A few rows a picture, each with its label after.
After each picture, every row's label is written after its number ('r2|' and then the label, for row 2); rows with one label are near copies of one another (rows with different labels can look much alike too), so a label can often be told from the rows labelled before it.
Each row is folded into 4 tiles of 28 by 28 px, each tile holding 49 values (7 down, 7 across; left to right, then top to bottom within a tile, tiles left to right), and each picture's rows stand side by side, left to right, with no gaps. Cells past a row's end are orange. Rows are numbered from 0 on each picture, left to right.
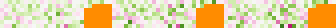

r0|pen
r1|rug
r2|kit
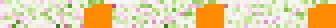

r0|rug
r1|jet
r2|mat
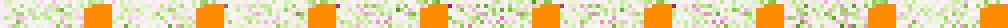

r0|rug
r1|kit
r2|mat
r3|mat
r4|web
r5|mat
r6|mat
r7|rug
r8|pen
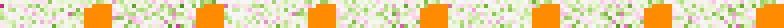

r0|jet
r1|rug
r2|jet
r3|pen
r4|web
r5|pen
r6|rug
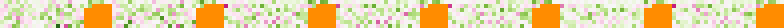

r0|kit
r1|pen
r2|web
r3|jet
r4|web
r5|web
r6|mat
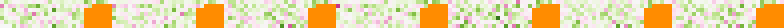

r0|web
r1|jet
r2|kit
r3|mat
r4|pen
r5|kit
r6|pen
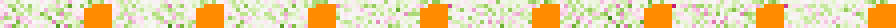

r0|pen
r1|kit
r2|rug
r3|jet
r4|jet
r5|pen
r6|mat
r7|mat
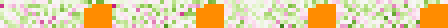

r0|mat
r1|jet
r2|kit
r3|pen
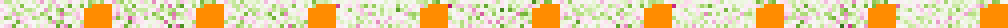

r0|rug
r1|rug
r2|pen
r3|mat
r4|web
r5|rug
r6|web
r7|rug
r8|jet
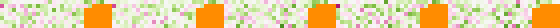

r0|web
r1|mat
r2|rug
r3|jet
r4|pen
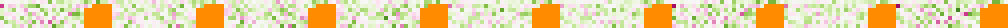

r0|jet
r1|rug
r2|kit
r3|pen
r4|web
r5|web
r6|jet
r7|mat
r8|jet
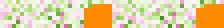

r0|pen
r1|pen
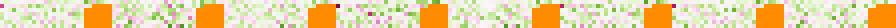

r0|web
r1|kit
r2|kit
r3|mat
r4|kit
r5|web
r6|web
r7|pen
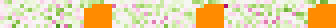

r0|rug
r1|mat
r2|mat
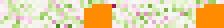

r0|kit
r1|web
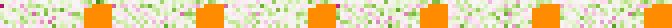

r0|mat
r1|jet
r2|web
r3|jet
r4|pen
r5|jet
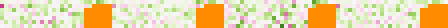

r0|mat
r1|web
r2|pen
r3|mat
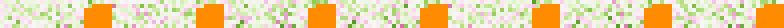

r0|pen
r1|web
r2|rug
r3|pen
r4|web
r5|pen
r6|rug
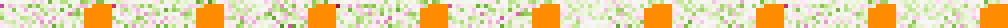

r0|jet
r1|web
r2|kit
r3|mat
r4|jet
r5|kit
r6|pen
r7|web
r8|pen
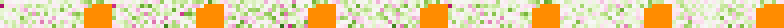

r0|mat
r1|jet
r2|pen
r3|rug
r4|mat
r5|rug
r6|kit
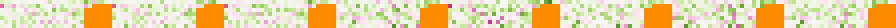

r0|web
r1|web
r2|web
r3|rug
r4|mat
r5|rug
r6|rug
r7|rug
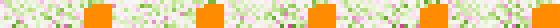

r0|rug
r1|jet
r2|kit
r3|rug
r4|kit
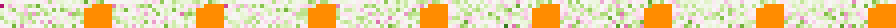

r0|web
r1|jet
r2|web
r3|jet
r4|rug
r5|pen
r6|pen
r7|pen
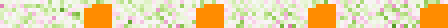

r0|mat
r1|pen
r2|kit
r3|kit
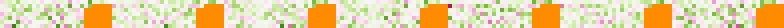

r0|pen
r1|jet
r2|kit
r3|pen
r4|web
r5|mat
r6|rug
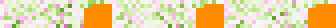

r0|rug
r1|kit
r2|pen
